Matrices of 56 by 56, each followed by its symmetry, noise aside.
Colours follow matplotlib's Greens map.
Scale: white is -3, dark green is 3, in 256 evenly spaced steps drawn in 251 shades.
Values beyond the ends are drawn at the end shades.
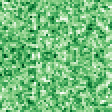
mirrored top to bottom.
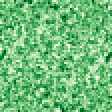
same after a half turn.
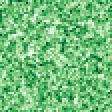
symmetric.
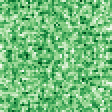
mirrored top to bottom.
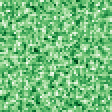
same after a half turn.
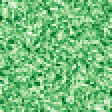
same after a half turn.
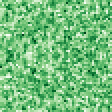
mirrored top to bottom.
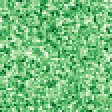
antisymmetric.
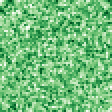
symmetric.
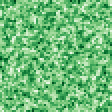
same after a half turn.
